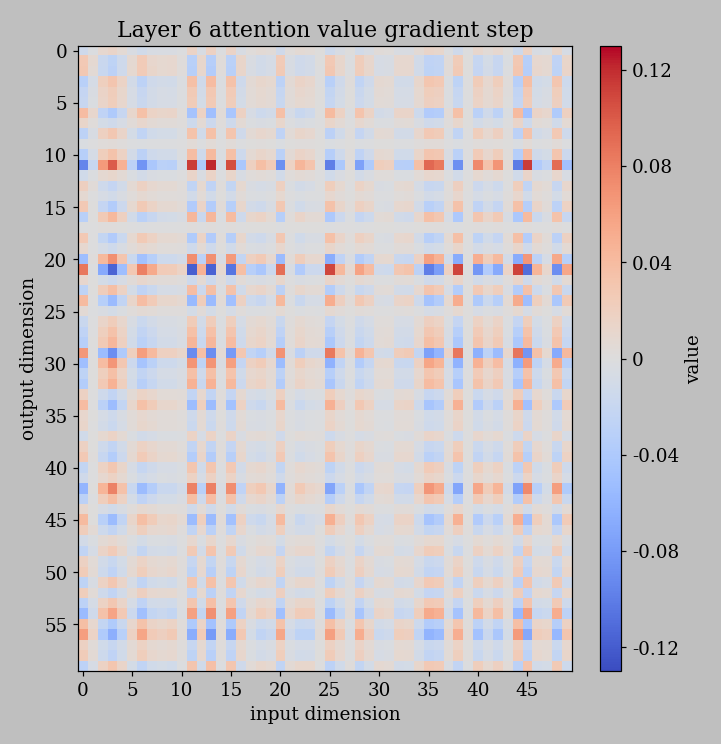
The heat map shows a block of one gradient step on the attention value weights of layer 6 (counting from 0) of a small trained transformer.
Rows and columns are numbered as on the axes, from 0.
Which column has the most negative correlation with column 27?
24
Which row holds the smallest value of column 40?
21
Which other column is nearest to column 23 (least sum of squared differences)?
19
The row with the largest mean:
11
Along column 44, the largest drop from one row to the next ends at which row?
30
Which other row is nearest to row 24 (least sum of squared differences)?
45
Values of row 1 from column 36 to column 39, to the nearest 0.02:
-0.02 0 0.02 0
